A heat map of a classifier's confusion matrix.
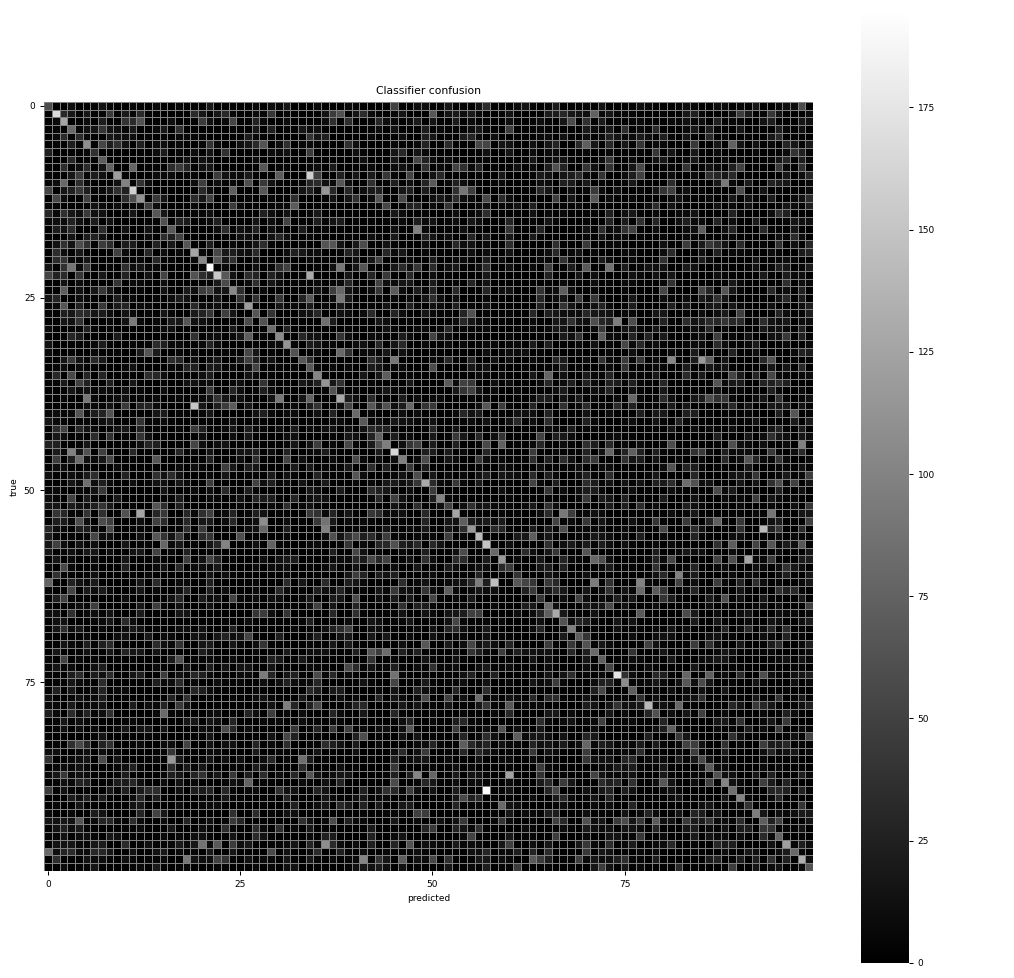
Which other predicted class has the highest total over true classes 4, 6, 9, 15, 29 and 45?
34
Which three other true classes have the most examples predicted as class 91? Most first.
59, 46, 68
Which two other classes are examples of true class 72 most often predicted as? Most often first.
17, 2
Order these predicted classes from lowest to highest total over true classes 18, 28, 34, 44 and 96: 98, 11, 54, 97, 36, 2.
97, 54, 2, 11, 98, 36
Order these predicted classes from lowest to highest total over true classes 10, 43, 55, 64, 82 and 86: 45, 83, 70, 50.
83, 70, 45, 50
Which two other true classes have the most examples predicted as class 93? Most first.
55, 74
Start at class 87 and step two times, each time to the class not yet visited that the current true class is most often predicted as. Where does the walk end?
2
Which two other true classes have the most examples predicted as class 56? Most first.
62, 77
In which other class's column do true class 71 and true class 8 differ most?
44
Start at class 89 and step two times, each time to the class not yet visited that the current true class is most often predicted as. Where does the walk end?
23
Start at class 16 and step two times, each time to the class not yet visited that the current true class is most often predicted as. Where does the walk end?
40
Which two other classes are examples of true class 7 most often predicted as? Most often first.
48, 73
